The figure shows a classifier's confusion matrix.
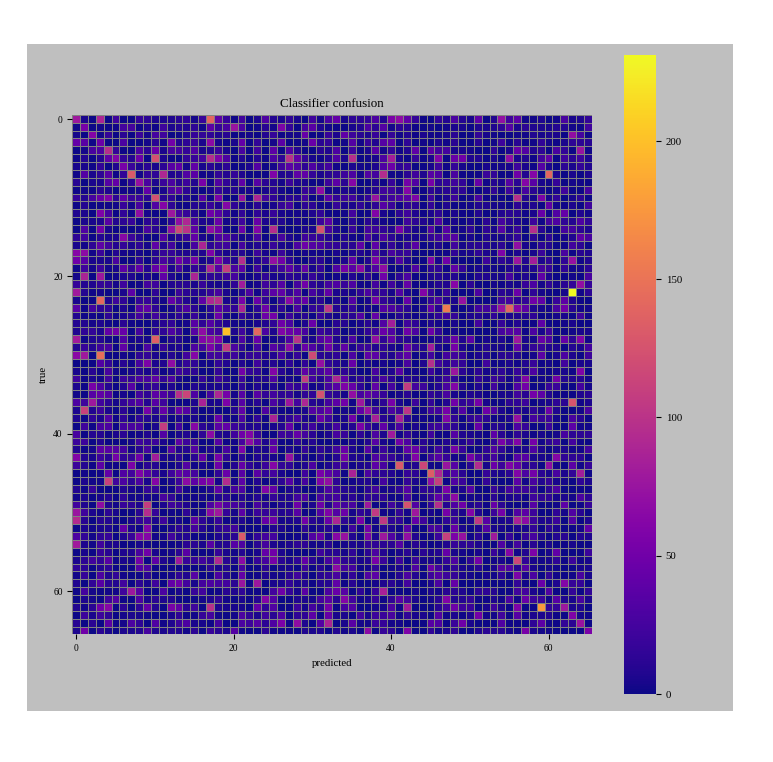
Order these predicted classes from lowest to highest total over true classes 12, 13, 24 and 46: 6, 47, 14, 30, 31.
30, 6, 31, 47, 14
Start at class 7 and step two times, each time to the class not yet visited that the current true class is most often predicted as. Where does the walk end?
39
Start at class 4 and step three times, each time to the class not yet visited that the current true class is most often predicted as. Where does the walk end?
48
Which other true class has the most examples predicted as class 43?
50
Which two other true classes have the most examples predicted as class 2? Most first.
36, 34
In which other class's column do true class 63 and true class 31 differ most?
45
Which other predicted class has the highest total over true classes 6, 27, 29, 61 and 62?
19
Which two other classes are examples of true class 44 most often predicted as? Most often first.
41, 51
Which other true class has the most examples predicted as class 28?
64
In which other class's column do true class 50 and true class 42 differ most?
38
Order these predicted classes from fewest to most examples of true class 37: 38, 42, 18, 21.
18, 38, 21, 42
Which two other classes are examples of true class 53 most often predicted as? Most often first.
21, 47
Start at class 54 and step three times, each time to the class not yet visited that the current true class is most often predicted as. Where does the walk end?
1
